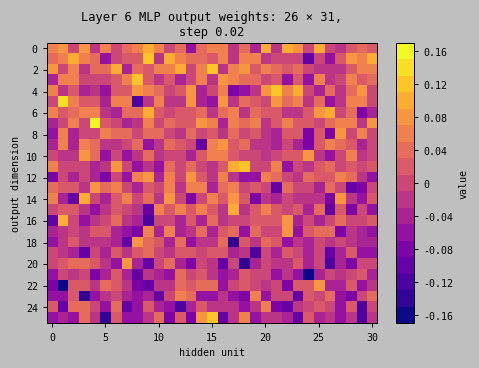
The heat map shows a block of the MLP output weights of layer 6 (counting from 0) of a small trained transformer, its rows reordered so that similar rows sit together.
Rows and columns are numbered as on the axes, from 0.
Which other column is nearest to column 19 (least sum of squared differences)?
2
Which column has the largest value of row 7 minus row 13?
28
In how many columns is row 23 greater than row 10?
10
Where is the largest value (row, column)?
7, 4
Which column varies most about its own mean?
9
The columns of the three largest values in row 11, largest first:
18, 17, 6
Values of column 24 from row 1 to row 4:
-0.1 0 -0.06 0
